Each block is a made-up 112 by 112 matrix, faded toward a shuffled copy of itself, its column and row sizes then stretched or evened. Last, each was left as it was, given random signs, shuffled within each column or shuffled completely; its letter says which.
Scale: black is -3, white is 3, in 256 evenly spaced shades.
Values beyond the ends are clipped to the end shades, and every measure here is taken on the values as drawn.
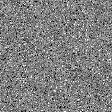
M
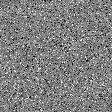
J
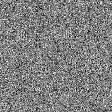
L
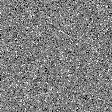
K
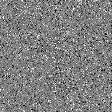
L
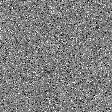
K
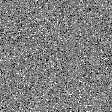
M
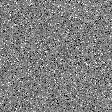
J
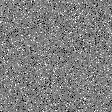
J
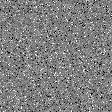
J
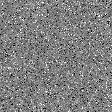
K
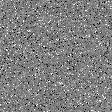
J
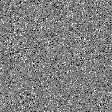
L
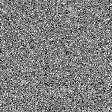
L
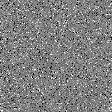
L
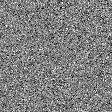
J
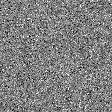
J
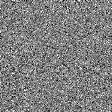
L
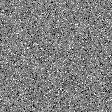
J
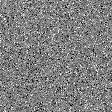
J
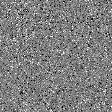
M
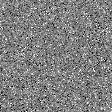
M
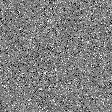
J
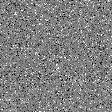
M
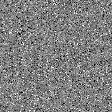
L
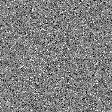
K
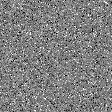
K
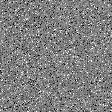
K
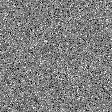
J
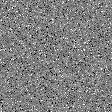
J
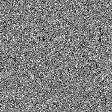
L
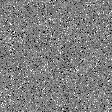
K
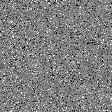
M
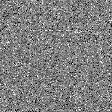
L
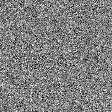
M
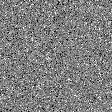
J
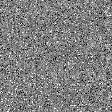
L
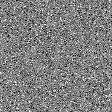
K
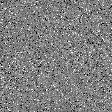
K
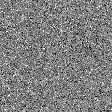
J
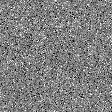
K
